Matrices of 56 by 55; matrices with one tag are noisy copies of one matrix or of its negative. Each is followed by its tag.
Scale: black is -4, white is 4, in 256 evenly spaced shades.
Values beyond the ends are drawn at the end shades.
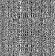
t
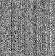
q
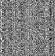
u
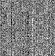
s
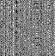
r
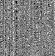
r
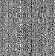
t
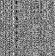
r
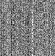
s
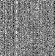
r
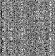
u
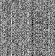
s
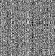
s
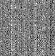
q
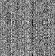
s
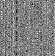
r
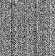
q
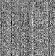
s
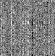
s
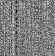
r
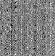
q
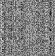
u
